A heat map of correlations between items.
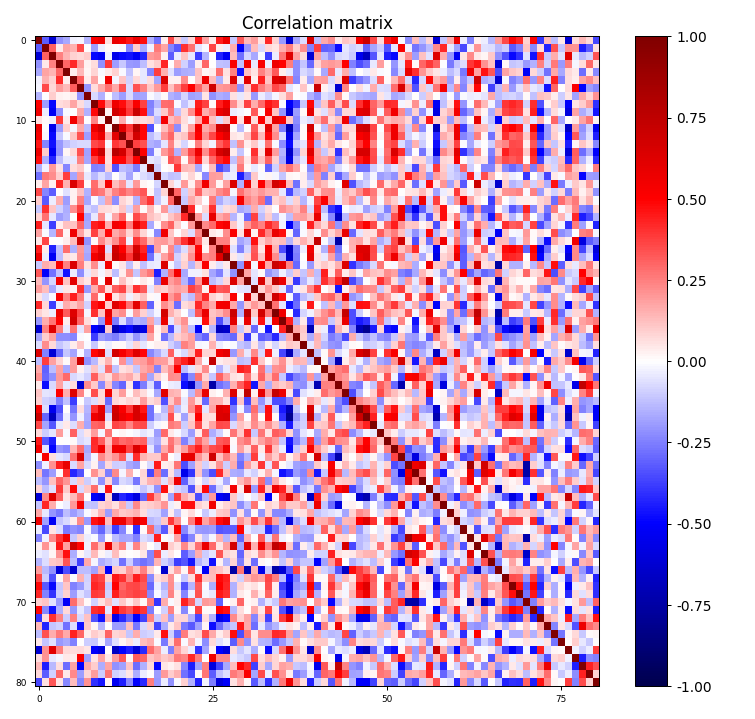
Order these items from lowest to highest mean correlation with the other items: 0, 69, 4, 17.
17, 4, 69, 0
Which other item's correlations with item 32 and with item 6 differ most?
43
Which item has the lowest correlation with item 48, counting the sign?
36
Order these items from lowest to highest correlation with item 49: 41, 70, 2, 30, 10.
2, 70, 41, 10, 30
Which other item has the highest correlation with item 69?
47
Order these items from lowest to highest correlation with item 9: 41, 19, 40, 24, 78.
78, 41, 40, 24, 19
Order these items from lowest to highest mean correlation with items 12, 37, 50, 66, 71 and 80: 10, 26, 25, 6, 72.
72, 10, 6, 25, 26
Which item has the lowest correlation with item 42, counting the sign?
70
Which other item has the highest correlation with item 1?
52
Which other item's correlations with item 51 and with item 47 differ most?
54
